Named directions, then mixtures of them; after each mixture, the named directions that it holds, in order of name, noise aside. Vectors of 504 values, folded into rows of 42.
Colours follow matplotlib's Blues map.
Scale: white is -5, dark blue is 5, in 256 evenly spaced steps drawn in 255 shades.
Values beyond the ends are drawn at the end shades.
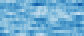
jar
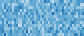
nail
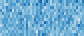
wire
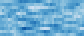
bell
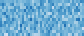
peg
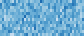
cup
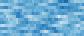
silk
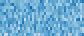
cup, peg.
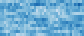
jar.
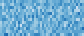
peg.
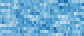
silk.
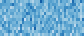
cup, peg.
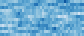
jar, nail, silk.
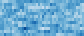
bell, nail.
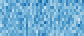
wire.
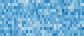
bell, nail.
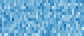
cup, peg.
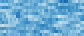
silk.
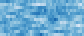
jar, silk.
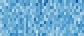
wire.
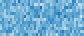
cup, jar.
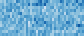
jar, wire.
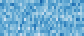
cup, jar, peg.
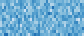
peg.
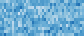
bell, jar, nail.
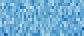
nail, peg.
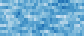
silk.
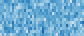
cup, jar, nail.
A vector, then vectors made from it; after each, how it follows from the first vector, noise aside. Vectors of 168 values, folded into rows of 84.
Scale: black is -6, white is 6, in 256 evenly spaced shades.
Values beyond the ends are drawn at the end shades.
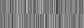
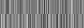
reversed, negated.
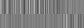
reversed, partly zeroed.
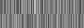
wrapped around, negated.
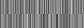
reversed, negated.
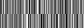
reversed, negated, scaled up.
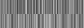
sign-scrambled.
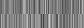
reversed, negated.
